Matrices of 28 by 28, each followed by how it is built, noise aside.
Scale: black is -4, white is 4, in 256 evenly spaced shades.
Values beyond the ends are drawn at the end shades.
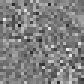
block diagonal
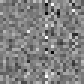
uneven columns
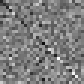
diagonal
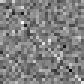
diagonal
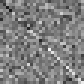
diagonal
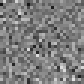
block diagonal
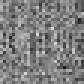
blocks
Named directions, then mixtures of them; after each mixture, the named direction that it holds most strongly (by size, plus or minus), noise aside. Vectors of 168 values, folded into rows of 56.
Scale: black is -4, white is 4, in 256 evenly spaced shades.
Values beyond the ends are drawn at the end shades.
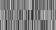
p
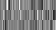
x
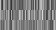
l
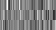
x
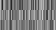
l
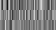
l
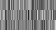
p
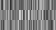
l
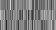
p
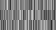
p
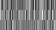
l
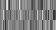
x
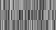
l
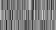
p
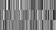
x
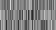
p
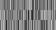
p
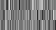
x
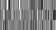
x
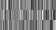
x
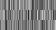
p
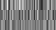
l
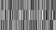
l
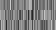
p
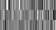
x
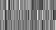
x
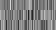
p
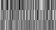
l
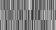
p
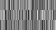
p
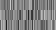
p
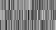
p
